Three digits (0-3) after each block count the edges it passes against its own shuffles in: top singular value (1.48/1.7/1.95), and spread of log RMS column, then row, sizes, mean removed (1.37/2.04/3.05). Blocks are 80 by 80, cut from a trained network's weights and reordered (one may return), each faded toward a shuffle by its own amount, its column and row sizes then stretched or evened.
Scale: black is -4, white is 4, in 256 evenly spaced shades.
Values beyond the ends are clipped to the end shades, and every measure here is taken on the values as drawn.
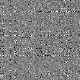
1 2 2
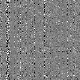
1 3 1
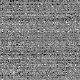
3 2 2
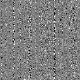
0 3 0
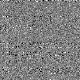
0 1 2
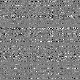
1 1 3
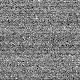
2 0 0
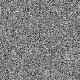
1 0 1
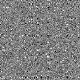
2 1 1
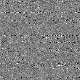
0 0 2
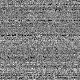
3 1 2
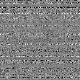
2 1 3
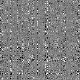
0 3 2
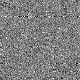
0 0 2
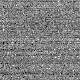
2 0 1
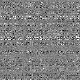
1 2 3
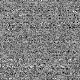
0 0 2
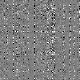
0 3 2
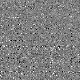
0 1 2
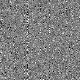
2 2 0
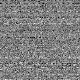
1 1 2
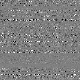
0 1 3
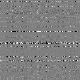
2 1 3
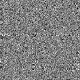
1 1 1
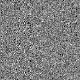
1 2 0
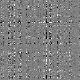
2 3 2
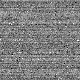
3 0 1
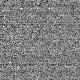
0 1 1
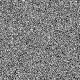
1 0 0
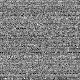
2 0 2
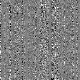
0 3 0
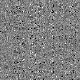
0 2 1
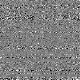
0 1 3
